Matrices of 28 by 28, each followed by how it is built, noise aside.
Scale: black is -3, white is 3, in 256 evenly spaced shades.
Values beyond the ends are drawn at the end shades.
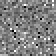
sparse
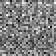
repeating columns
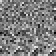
repeating columns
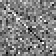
diagonal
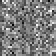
repeating rows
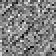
Hankel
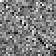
diagonal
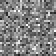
blocks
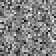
repeating rows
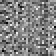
repeating rows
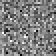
repeating rows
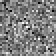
diagonal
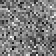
Toeplitz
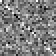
diagonal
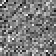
Hankel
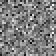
repeating rows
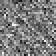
Toeplitz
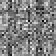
blocks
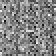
repeating rows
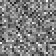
Toeplitz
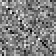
diagonal
